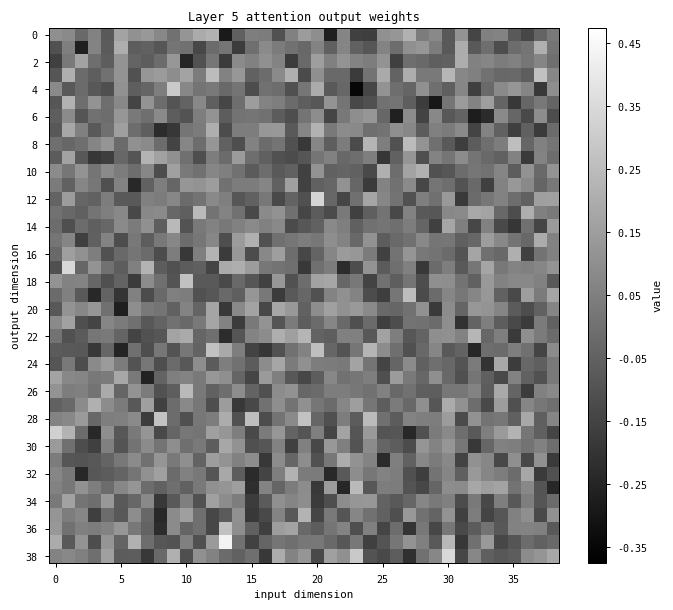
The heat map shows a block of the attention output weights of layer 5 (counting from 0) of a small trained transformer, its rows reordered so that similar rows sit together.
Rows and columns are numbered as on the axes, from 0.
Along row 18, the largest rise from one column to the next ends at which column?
10
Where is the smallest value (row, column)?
4, 23
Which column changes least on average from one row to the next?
11
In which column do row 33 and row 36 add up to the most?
13
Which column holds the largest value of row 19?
27
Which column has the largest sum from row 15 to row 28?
1
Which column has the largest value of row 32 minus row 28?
7
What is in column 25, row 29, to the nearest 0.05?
-0.1
